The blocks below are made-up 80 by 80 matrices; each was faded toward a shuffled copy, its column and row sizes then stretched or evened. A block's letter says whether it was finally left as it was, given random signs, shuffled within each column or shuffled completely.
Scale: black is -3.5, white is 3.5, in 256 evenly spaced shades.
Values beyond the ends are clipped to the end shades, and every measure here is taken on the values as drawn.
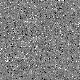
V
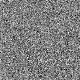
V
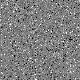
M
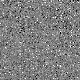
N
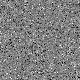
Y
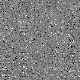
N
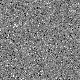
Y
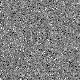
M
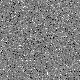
Y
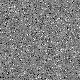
Y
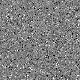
N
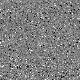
V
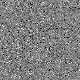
N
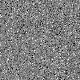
M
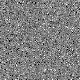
N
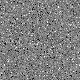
M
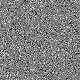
Y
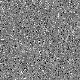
V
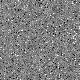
M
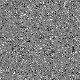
V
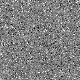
V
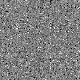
N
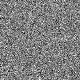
M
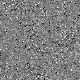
M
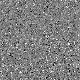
V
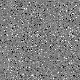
V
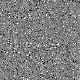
V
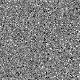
V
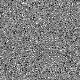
N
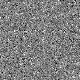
N
